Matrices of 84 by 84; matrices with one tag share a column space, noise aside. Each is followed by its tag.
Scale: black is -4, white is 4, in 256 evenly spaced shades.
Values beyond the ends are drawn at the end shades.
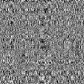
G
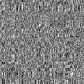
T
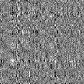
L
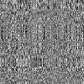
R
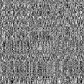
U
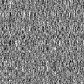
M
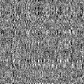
L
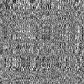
R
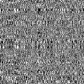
G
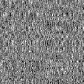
M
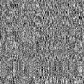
U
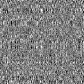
G
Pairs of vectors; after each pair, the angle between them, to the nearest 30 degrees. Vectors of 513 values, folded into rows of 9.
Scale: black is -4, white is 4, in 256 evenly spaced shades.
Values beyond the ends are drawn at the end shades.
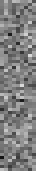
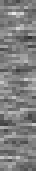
120 degrees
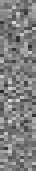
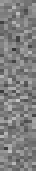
30 degrees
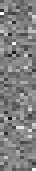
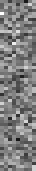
60 degrees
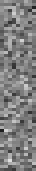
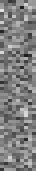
90 degrees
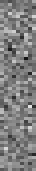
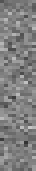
60 degrees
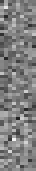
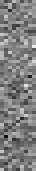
120 degrees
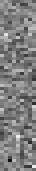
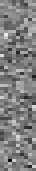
30 degrees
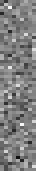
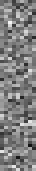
60 degrees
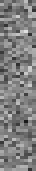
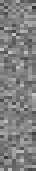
90 degrees
